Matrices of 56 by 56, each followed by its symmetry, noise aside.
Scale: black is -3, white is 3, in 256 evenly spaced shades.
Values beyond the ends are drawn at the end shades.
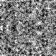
mirrored top to bottom.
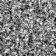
no symmetry.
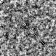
symmetric.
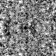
mirrored top to bottom.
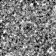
symmetric.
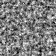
antisymmetric.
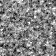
no symmetry.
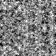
mirrored top to bottom.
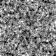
same after a half turn.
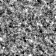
antisymmetric.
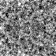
mirrored top to bottom.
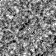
symmetric.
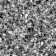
no symmetry.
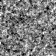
no symmetry.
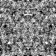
mirrored left to right.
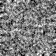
same after a half turn.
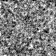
antisymmetric.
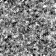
no symmetry.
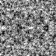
mirrored top to bottom.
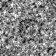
symmetric.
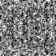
mirrored top to bottom.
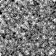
symmetric.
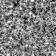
no symmetry.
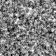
antisymmetric.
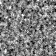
no symmetry.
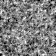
symmetric across the other diagonal.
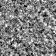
antisymmetric.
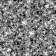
same after a half turn.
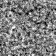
antisymmetric.
